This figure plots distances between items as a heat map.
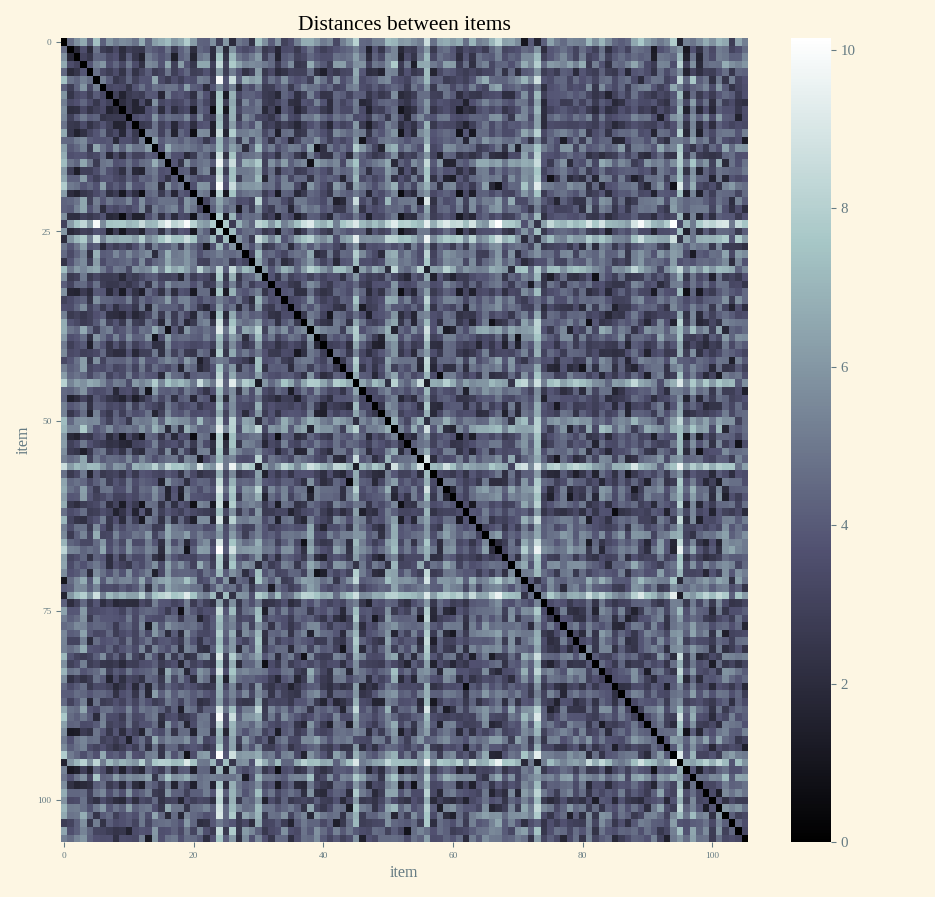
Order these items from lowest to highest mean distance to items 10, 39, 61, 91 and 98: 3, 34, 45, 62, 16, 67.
3, 62, 34, 67, 16, 45
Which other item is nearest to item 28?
97
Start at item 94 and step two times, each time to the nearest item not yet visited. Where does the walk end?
67
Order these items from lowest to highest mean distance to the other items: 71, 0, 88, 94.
88, 94, 71, 0
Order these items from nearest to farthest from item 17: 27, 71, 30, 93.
93, 27, 71, 30
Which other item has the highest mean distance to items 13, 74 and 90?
24
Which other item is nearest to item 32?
72
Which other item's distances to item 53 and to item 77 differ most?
104
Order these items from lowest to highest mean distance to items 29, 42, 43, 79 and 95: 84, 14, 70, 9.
70, 9, 14, 84
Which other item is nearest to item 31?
82
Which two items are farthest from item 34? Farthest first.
56, 45
